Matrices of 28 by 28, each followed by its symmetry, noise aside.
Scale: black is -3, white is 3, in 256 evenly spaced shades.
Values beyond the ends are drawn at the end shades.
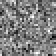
antisymmetric.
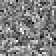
antisymmetric.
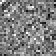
symmetric.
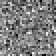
antisymmetric.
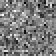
symmetric.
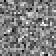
antisymmetric.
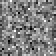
same after a half turn.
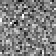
antisymmetric.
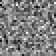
same after a half turn.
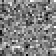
antisymmetric.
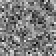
symmetric across the other diagonal.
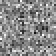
mirrored top to bottom.
